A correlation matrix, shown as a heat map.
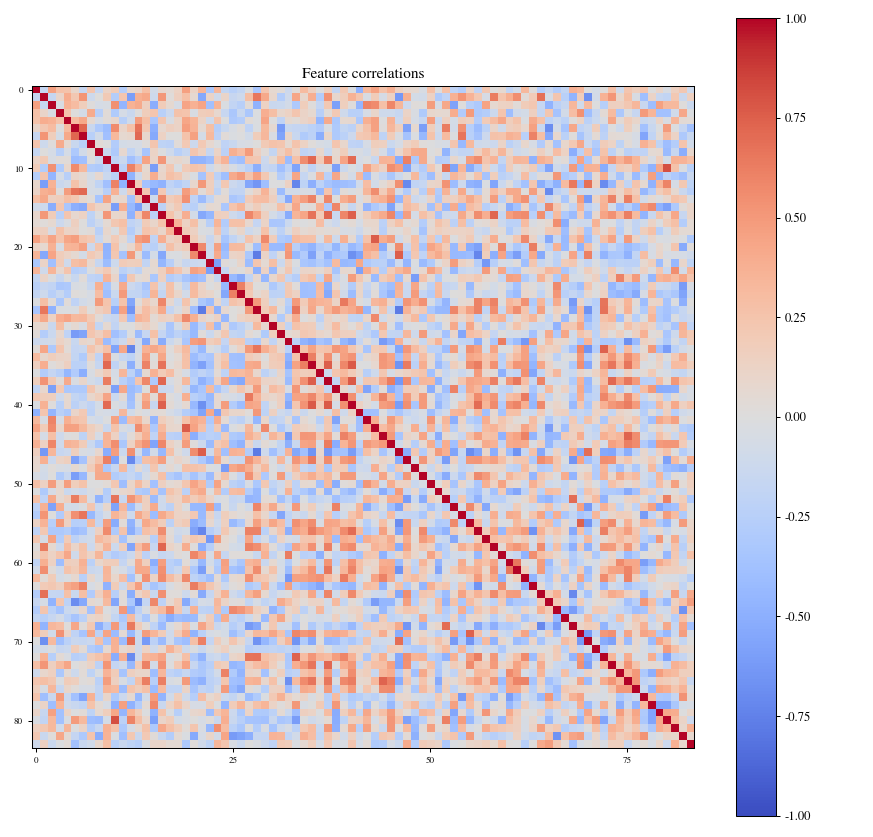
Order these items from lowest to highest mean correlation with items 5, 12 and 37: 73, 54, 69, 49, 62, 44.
49, 69, 62, 73, 44, 54
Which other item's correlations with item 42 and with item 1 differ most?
28
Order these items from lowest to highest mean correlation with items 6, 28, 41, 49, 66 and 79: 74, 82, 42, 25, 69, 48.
82, 69, 42, 48, 25, 74
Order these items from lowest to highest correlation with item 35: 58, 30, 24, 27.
30, 24, 27, 58
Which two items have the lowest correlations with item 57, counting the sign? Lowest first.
22, 53
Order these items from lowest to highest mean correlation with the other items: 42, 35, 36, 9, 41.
41, 36, 42, 9, 35
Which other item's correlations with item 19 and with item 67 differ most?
43
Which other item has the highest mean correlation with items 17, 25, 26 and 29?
66
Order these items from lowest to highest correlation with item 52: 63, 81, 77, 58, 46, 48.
58, 48, 77, 81, 63, 46
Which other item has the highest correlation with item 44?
75
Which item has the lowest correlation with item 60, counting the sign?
77
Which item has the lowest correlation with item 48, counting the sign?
24
